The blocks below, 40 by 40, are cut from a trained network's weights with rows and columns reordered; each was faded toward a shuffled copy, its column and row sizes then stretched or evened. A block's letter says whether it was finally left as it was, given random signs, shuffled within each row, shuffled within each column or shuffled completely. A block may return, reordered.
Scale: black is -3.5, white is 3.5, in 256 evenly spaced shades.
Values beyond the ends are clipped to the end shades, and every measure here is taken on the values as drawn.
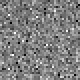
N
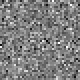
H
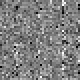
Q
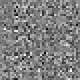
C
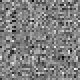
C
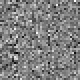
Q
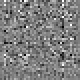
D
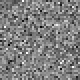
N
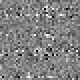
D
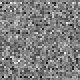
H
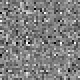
D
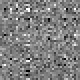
C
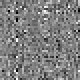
C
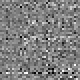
C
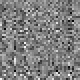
C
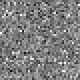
H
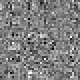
C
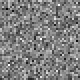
N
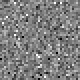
Q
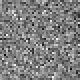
N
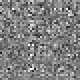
D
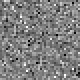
N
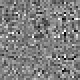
C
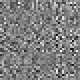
C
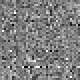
D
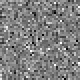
N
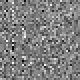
Q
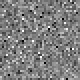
N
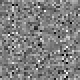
Q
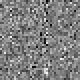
Q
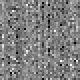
Q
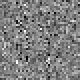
Q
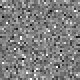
N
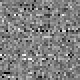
H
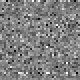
H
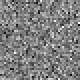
N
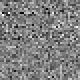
H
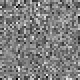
D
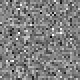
Q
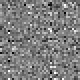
D
